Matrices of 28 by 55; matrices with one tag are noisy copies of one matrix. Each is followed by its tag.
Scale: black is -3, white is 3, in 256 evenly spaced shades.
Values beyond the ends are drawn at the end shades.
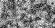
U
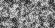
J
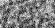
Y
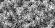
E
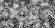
J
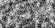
Y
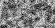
U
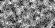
E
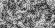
U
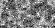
U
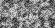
J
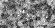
U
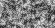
U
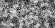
J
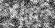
J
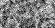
Y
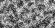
E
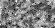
U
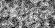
J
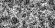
J
